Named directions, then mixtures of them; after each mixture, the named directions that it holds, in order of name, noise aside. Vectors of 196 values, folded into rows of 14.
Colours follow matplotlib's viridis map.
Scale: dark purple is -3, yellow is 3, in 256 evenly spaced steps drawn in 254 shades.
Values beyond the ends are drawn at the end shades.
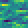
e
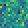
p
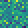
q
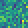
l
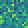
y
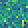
l, p, q.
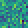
l.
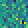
l, p, y.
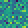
q.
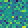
q.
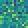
y.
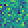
p.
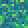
e, y.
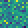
q.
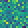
q.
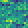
e, p, q.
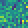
l.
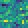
e, l.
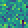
l, p.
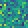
p.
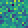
y.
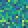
l, q.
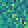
l, y.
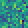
l.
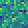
e, q, y.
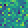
p.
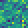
e, l, q.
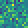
y.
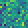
p.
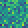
p, q.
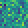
p.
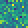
q, y.
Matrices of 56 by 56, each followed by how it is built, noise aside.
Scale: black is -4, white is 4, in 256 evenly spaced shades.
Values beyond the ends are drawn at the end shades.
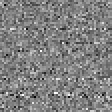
uneven rows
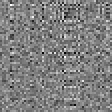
low rank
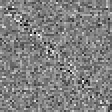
banded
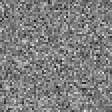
noise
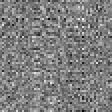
low rank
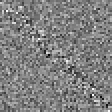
banded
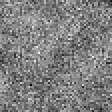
smooth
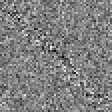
banded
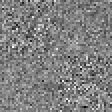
block diagonal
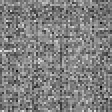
blocks
